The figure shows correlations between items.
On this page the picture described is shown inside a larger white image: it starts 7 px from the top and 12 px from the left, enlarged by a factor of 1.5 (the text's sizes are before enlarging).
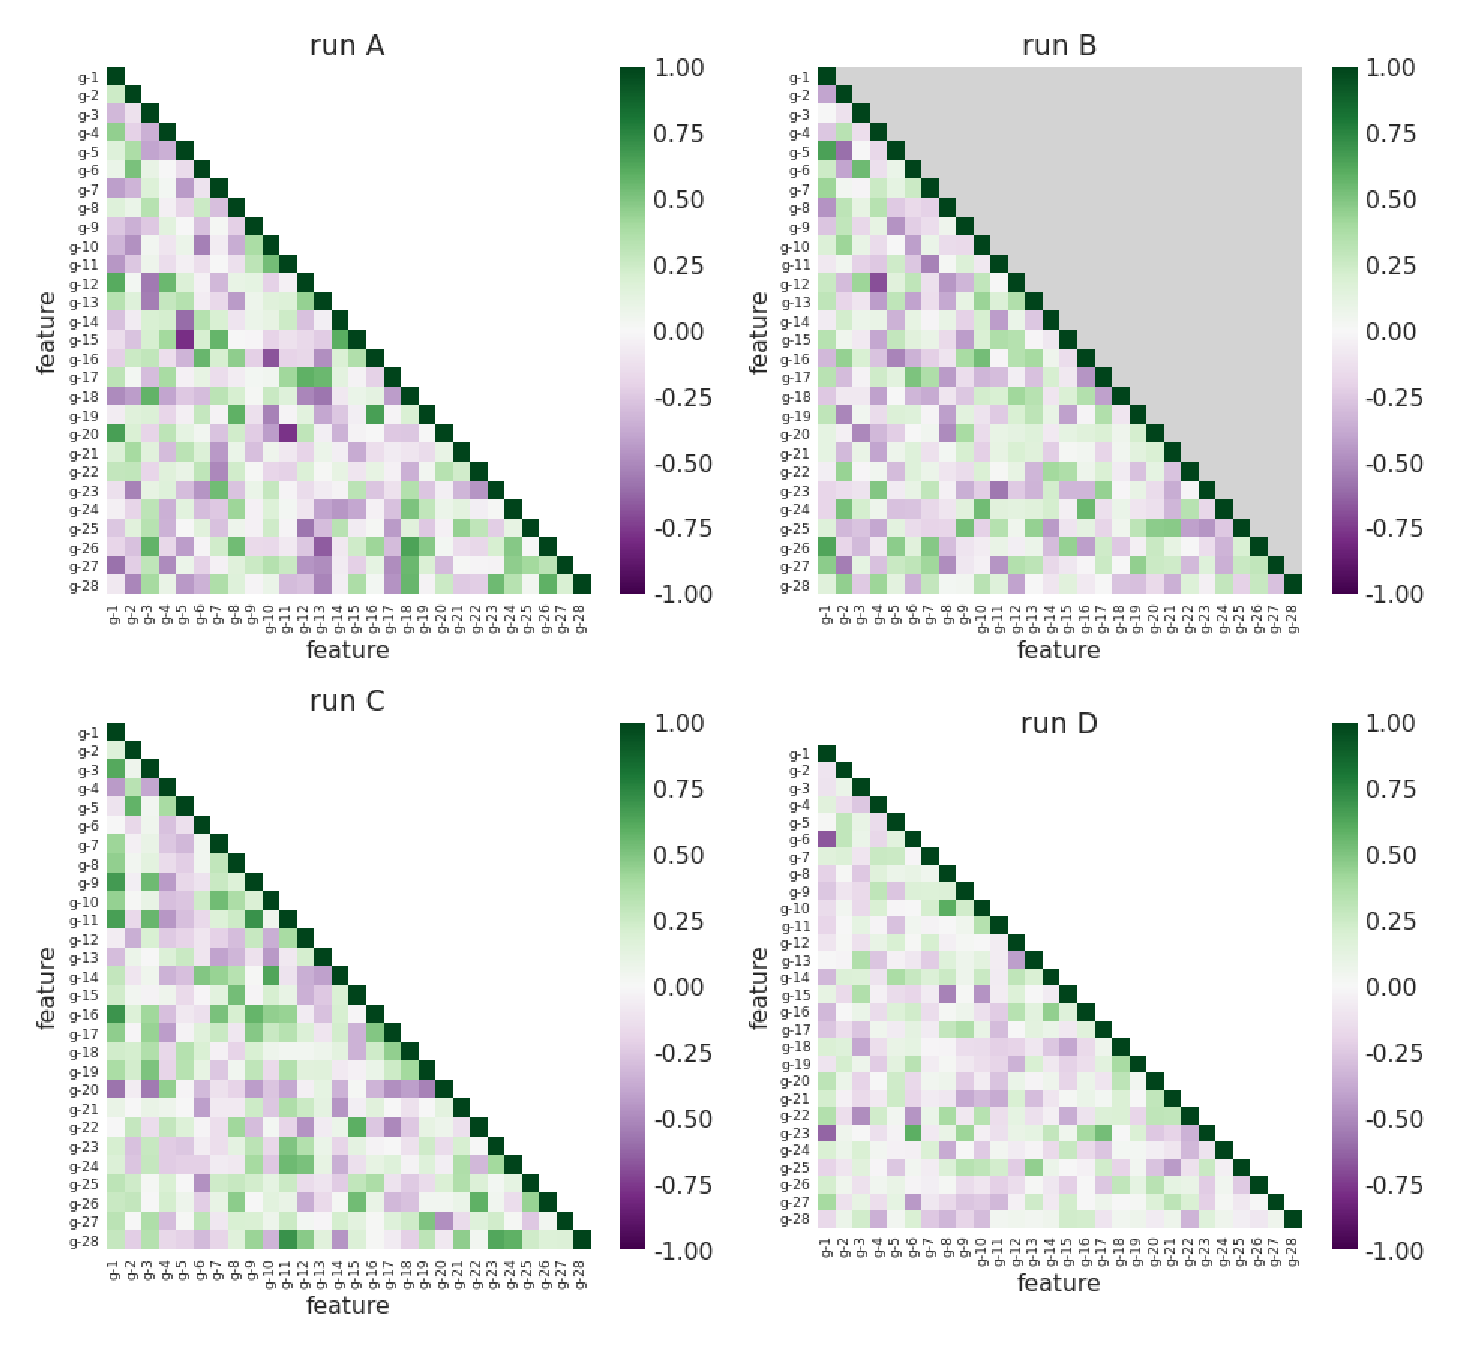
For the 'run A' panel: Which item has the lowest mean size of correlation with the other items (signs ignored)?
g-9
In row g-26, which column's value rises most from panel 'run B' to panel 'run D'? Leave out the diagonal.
g-18
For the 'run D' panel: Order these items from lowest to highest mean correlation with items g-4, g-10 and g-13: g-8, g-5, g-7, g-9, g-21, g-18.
g-21, g-18, g-5, g-7, g-9, g-8
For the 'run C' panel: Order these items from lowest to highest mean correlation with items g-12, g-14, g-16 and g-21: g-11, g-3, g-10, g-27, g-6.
g-6, g-27, g-10, g-3, g-11
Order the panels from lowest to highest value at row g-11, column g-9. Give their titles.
run D, run B, run A, run C
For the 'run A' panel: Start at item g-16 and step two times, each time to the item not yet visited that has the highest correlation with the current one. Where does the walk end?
g-8
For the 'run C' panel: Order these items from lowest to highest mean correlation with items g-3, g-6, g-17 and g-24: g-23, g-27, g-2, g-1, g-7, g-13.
g-2, g-13, g-7, g-23, g-27, g-1
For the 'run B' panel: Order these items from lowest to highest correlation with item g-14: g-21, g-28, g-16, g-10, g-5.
g-5, g-21, g-28, g-16, g-10
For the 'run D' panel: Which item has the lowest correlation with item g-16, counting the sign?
g-1
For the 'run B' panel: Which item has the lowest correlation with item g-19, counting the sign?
g-2
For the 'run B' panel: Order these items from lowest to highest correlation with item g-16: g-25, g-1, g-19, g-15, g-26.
g-26, g-1, g-15, g-19, g-25
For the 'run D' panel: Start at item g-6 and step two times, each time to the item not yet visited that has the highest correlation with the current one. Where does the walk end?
g-17
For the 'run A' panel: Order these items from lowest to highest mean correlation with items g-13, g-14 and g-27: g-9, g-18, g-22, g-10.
g-18, g-22, g-9, g-10
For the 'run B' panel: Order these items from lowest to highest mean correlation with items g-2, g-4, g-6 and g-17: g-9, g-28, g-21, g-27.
g-21, g-27, g-9, g-28
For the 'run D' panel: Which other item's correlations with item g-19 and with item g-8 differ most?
g-10
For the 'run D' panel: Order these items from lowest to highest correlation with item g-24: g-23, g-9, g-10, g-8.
g-8, g-10, g-23, g-9
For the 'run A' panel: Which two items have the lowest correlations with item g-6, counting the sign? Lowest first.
g-10, g-23
